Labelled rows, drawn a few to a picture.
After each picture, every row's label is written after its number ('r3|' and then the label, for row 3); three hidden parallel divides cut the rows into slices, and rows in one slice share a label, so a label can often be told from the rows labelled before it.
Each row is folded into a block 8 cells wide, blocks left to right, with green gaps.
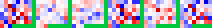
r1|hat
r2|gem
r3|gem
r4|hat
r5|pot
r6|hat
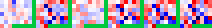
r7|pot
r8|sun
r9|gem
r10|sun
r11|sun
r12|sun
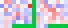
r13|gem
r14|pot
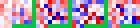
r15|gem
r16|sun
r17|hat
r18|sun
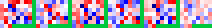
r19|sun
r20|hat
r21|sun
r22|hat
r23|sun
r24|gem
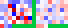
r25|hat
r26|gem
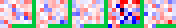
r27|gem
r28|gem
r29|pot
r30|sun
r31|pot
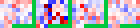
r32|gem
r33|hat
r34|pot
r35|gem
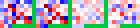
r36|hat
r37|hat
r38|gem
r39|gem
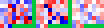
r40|hat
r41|sun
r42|gem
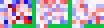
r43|hat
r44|gem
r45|pot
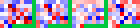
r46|hat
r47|hat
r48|gem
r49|sun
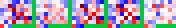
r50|hat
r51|pot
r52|hat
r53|hat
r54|pot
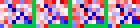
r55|sun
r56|sun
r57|sun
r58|sun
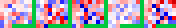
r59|gem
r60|hat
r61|sun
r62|gem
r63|sun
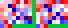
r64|sun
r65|sun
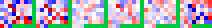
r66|hat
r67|hat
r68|pot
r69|pot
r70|gem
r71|sun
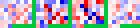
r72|pot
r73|hat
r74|sun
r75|pot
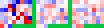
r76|hat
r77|pot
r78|gem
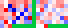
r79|sun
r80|gem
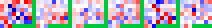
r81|sun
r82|pot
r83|gem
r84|gem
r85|hat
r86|gem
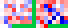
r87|pot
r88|sun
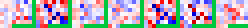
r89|pot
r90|sun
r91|gem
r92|pot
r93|sun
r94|hat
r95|pot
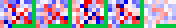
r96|hat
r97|hat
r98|sun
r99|hat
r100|pot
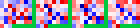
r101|hat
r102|sun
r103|sun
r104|sun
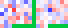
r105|pot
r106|gem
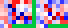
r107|sun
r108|hat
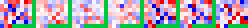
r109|sun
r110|pot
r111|pot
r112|pot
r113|sun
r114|sun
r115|hat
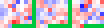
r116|pot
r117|pot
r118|gem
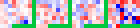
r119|gem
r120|pot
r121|pot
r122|sun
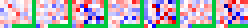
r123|pot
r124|gem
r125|sun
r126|gem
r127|hat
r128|pot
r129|sun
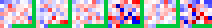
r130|pot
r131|pot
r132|pot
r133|sun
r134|pot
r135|hat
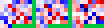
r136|hat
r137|hat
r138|sun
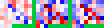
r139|gem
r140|hat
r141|hat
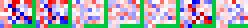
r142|sun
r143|sun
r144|gem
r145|gem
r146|gem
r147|hat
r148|gem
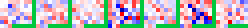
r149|gem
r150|pot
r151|gem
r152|sun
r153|pot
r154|sun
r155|pot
